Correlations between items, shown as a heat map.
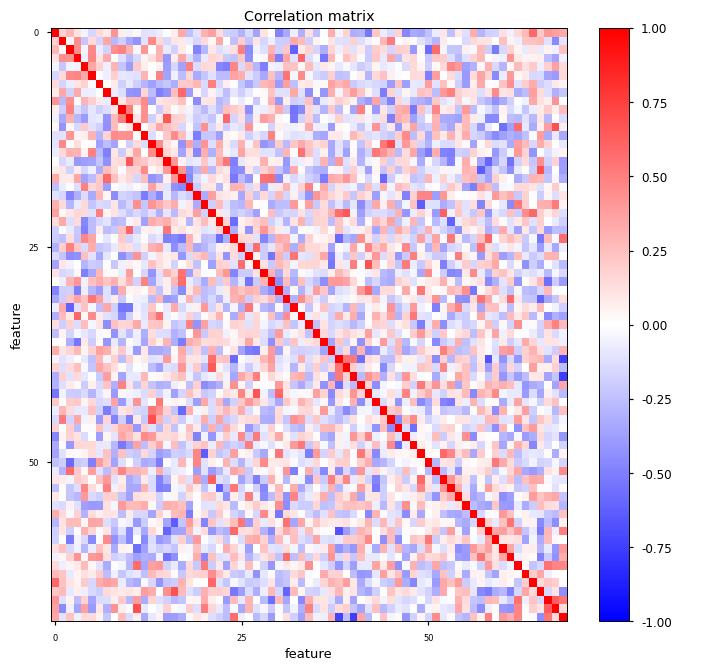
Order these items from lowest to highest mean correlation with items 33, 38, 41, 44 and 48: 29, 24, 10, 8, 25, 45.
8, 24, 10, 29, 25, 45
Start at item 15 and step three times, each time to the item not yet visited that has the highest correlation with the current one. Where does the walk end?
28
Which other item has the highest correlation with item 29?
17
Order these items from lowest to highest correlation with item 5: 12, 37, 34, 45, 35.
35, 34, 45, 37, 12
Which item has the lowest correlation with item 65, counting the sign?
31
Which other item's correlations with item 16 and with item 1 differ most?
57
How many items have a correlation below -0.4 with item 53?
5
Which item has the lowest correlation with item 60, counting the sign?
11
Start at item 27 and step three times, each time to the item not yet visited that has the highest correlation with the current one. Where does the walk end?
49
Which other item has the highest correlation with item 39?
21
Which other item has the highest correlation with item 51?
2
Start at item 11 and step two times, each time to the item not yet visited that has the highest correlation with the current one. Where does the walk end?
66
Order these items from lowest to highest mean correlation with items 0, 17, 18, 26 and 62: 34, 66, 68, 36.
36, 68, 34, 66
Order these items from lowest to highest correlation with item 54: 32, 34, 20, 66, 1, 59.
34, 1, 59, 20, 66, 32
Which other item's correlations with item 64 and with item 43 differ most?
14
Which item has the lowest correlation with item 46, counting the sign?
48
